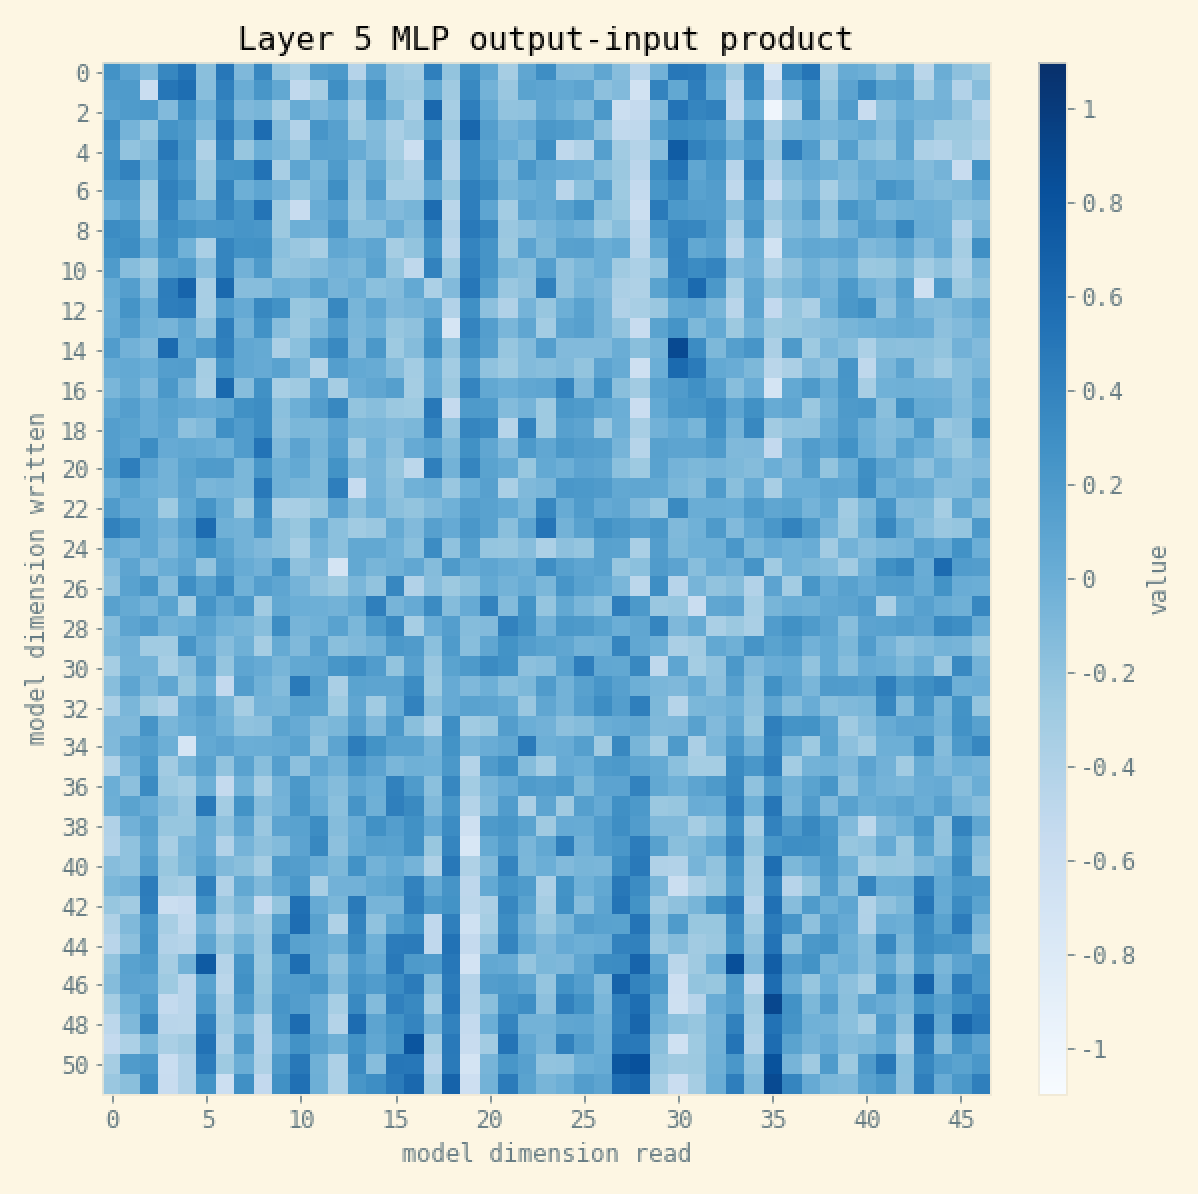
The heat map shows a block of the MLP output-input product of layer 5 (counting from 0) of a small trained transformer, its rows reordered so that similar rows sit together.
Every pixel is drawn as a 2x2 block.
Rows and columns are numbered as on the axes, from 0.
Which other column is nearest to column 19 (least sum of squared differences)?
6
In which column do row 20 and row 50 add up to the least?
3
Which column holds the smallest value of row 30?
29
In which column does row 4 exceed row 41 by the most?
30
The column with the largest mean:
27
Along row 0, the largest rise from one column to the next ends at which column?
36
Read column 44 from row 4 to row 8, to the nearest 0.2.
-0.4 0 -0.2 0 0
